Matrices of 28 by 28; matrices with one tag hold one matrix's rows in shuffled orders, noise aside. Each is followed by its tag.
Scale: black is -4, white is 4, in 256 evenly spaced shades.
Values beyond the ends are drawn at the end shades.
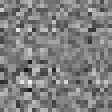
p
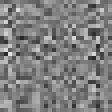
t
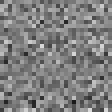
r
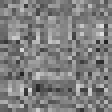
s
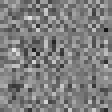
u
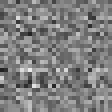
p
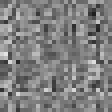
t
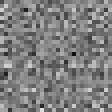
r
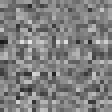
p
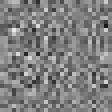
u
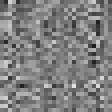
t
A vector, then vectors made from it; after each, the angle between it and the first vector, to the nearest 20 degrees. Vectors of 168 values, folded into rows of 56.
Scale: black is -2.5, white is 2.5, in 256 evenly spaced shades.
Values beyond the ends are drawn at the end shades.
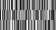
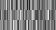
40 degrees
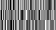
140 degrees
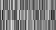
40 degrees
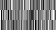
120 degrees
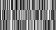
20 degrees
